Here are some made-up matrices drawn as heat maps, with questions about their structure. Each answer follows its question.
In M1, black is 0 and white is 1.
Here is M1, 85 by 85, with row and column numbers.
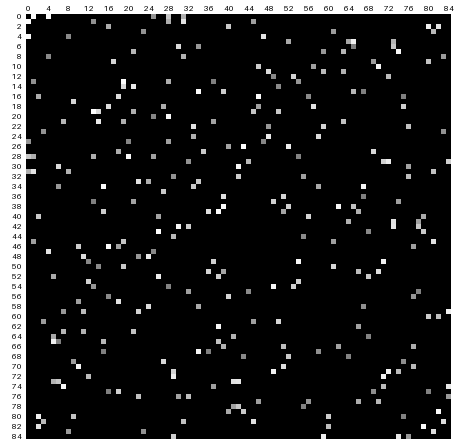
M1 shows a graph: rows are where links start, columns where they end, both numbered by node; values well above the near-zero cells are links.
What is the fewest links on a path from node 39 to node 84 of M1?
6
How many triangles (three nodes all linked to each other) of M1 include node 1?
3
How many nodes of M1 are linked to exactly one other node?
2
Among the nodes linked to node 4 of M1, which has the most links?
node 0
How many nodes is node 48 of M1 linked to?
3
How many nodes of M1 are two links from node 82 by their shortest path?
4
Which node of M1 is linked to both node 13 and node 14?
node 19
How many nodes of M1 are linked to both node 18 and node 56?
1
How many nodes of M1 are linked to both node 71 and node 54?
1
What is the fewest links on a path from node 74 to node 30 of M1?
3
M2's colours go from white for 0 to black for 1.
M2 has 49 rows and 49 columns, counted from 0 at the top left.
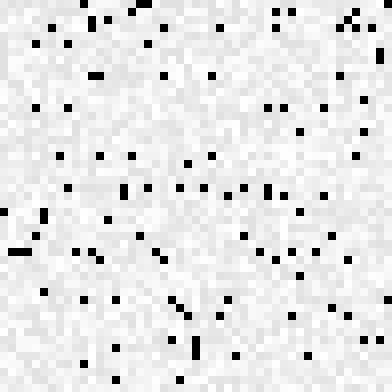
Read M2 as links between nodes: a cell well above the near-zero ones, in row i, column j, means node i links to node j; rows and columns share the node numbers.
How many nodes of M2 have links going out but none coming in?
1
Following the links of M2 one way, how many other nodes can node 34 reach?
6
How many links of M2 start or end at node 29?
5
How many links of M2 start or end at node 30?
2
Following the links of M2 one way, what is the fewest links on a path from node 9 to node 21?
2
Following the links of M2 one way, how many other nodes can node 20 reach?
8
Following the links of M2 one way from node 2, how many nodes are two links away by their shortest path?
7
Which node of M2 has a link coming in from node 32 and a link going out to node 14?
node 43
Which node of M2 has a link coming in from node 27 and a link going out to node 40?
node 13
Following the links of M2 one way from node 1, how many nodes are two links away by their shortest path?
6
